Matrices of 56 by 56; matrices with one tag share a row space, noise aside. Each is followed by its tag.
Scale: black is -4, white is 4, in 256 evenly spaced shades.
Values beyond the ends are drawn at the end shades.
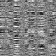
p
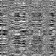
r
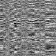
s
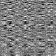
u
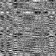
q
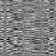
q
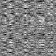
u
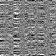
p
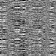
r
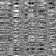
p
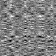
u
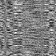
q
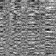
s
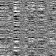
p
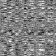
u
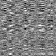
u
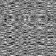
u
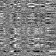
s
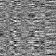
s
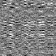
u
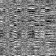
s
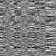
s
